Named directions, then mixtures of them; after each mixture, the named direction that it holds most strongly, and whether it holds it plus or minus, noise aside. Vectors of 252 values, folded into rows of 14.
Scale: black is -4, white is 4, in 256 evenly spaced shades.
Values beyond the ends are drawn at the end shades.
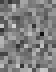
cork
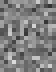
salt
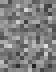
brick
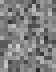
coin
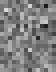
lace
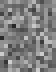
coin, minus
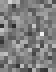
cork, minus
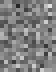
brick, minus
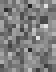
lace, minus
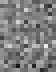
brick, plus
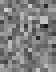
lace, plus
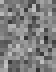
coin, plus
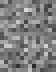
brick, plus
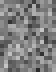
coin, plus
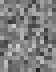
coin, plus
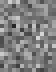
cork, minus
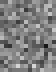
brick, minus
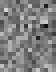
lace, plus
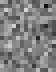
lace, plus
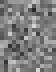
coin, minus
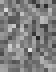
lace, plus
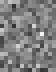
cork, minus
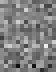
brick, plus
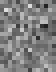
lace, plus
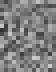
salt, plus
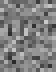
salt, minus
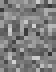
salt, plus
